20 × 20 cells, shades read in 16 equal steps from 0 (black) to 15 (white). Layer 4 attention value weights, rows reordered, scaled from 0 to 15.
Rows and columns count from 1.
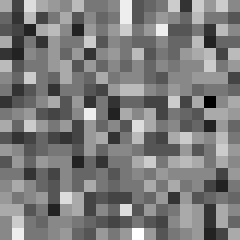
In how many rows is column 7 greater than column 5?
8
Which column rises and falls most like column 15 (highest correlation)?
17
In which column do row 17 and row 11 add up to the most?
6
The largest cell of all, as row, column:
20, 12
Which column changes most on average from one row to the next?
18
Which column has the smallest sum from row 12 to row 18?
5
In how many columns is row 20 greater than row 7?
6
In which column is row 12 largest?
16
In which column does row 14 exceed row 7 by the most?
13
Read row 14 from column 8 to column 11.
6 3 7 7
